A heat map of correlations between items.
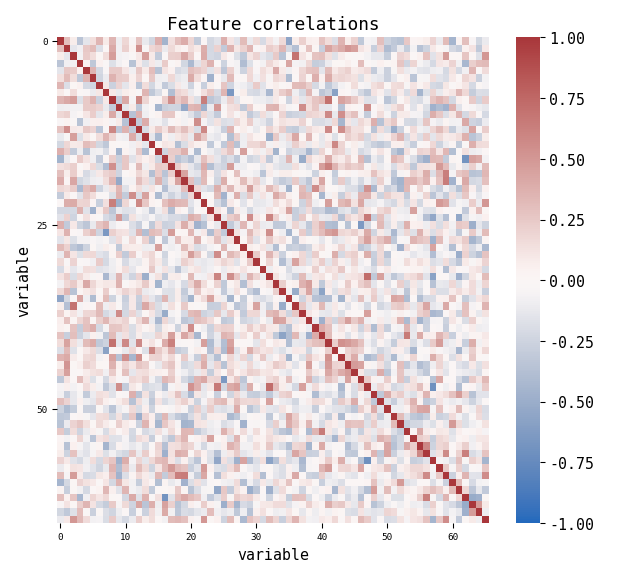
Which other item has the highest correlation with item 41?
8
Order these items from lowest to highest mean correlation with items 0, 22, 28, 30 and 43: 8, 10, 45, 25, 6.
6, 25, 10, 45, 8
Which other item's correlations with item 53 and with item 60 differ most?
40
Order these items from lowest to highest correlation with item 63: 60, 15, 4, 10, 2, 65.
60, 15, 2, 65, 10, 4
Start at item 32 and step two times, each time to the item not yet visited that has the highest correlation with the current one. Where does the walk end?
24
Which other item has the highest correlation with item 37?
9
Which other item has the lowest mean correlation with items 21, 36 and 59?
10
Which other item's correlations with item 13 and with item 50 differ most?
2
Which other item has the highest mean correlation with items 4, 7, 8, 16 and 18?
22
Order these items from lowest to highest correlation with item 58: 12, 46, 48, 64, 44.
64, 48, 44, 12, 46
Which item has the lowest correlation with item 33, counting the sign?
15
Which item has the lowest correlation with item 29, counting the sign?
61
